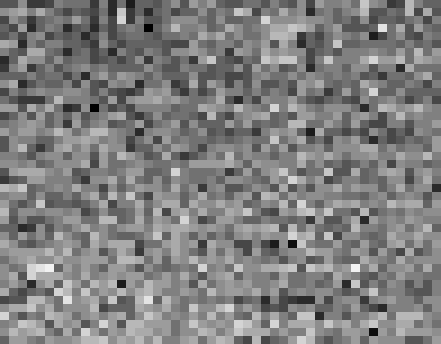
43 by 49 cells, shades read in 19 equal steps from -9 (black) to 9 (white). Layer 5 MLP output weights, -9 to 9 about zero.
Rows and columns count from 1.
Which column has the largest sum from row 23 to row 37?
18
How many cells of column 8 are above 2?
6
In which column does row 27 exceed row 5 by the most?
34
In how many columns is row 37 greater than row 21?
25
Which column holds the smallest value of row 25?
17
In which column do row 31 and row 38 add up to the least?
33
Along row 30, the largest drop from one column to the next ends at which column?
38
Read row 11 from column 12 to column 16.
-4 1 0 1 -6
